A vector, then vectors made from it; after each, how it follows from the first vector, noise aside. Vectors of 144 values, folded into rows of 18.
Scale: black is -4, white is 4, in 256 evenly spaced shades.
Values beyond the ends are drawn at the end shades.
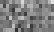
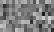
wrapped around.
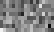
reversed.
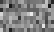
wrapped around.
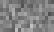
negated, shrunk.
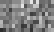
reversed, negated.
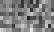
reversed.
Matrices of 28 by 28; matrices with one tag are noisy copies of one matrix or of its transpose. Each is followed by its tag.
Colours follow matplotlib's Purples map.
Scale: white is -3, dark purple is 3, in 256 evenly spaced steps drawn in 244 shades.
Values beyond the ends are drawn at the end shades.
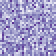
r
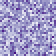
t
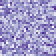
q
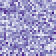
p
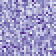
r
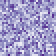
q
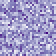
p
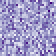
q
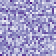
p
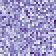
t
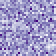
p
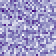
p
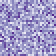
t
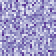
r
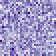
t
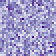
q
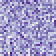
t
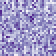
r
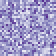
p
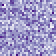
p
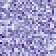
p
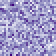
p
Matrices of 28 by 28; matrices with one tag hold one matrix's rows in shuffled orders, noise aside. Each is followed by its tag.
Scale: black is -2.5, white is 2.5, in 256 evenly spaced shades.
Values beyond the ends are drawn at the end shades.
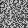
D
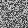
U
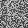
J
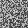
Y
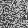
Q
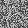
J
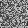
Q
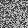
Q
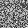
D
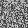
J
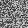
Q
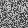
J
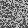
Q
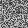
Y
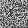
Y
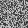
J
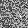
Q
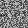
J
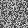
J
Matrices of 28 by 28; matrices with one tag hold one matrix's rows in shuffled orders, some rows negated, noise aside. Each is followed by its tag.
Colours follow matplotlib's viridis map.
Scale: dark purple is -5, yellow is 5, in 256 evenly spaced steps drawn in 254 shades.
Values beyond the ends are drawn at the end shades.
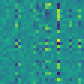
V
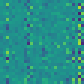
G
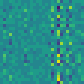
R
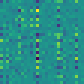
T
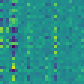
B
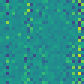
G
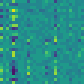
B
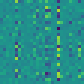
V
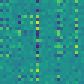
T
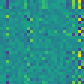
G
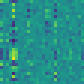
B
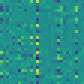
T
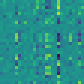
V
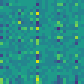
T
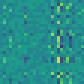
R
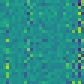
G
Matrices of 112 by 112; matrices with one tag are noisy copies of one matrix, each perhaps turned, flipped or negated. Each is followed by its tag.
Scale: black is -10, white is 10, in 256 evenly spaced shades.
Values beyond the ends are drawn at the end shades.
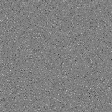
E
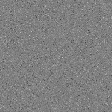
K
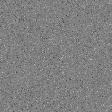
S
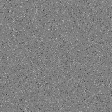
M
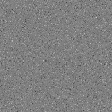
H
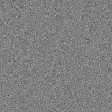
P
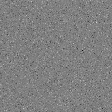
E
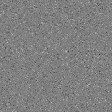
H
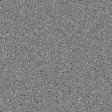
M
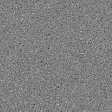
E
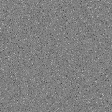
P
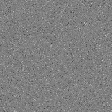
H
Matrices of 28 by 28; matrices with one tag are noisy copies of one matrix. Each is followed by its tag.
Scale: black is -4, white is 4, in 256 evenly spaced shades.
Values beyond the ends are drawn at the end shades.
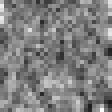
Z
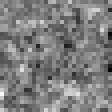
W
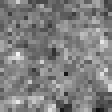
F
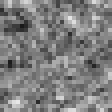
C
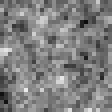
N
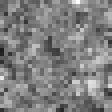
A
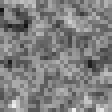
C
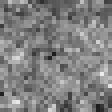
F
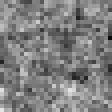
W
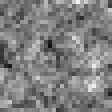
A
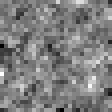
A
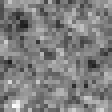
C
